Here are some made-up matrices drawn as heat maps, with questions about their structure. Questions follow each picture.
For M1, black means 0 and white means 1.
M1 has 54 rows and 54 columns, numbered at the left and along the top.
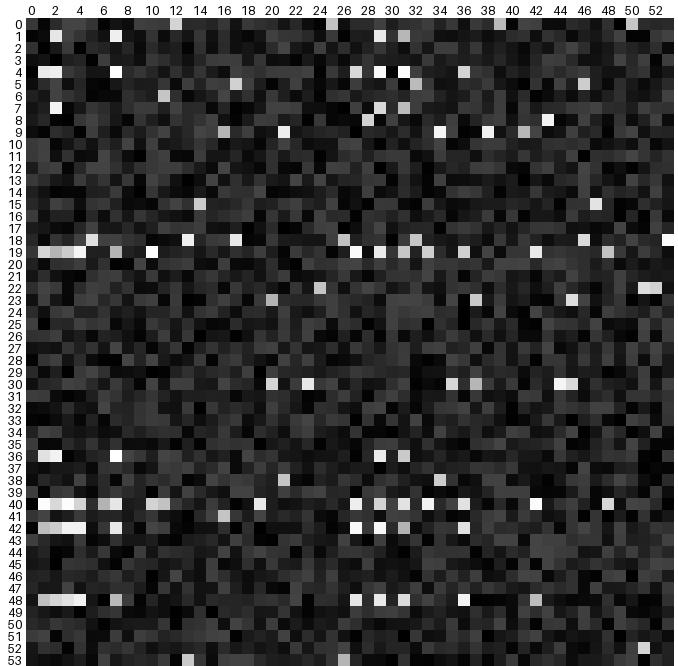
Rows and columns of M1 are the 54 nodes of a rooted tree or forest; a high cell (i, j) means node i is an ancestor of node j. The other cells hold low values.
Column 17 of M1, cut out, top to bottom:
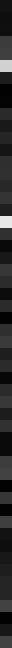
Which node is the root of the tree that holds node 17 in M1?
18
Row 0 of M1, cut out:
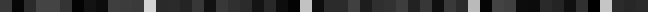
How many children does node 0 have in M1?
4
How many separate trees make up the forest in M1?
9
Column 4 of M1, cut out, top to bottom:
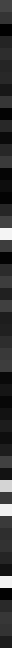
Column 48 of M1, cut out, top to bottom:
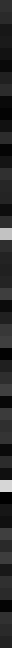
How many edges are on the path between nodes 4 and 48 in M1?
2
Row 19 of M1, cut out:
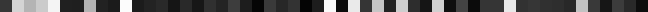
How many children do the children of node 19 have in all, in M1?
1
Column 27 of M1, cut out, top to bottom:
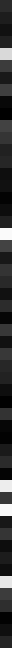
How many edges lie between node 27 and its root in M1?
5
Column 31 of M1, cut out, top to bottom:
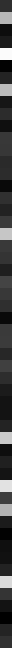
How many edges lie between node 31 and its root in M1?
8
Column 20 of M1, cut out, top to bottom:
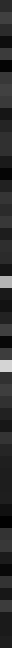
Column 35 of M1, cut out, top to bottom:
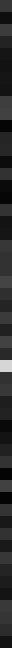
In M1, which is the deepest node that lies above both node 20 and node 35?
30
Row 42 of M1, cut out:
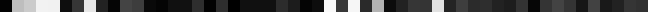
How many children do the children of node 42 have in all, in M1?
2
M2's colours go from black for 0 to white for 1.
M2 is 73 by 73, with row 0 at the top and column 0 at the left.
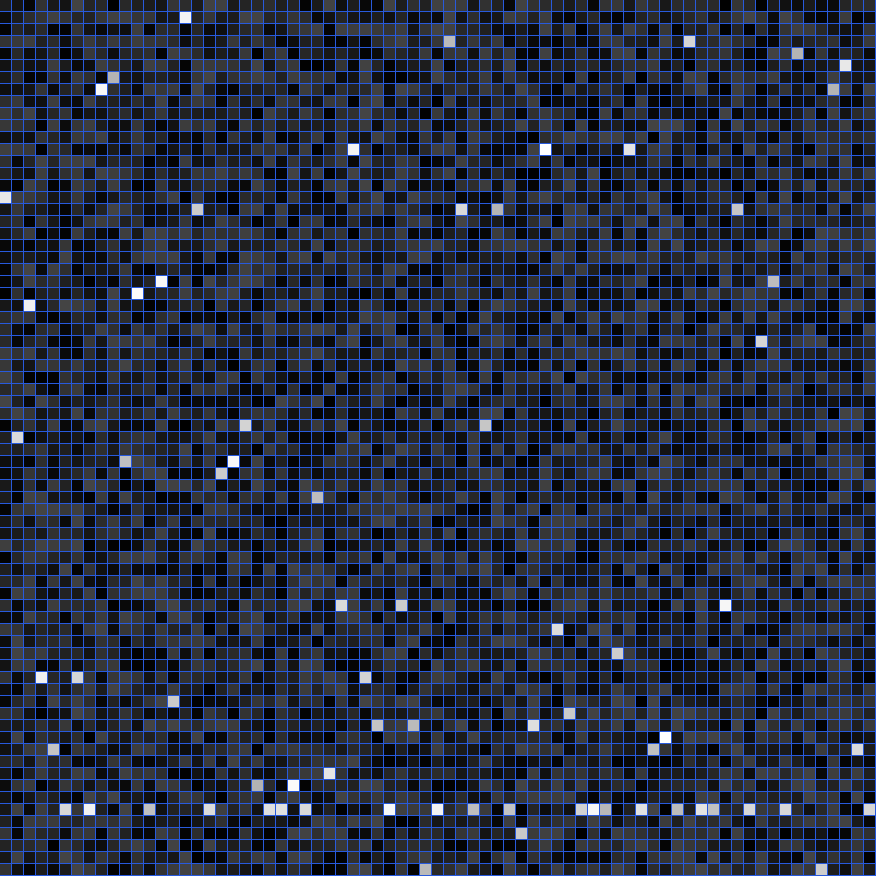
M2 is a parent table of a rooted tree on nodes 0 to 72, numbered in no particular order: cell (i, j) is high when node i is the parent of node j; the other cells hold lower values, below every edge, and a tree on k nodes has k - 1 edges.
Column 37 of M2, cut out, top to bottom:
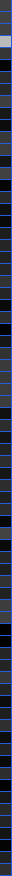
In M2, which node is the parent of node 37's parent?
56
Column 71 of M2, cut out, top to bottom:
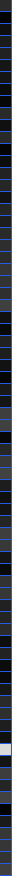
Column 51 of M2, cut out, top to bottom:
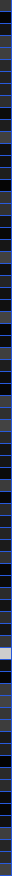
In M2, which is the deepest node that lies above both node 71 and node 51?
62
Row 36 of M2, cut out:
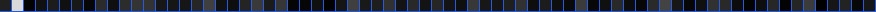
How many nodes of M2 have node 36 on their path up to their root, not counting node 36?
2
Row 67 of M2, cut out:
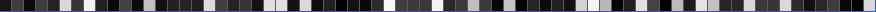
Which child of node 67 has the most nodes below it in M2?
17
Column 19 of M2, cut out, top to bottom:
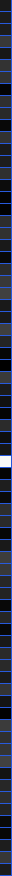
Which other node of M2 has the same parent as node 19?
10
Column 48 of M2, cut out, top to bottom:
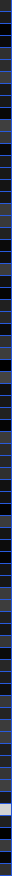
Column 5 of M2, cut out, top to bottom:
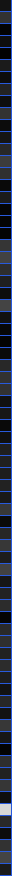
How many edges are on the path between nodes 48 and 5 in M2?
2
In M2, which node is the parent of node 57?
3
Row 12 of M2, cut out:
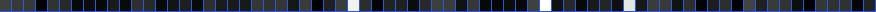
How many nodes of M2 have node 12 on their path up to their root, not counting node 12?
4
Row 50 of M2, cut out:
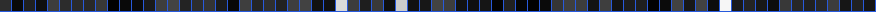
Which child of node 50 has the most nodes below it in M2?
60
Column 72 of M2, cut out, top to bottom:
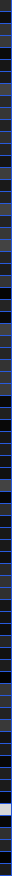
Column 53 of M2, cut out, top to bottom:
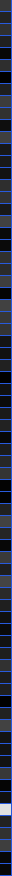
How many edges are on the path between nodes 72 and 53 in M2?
2
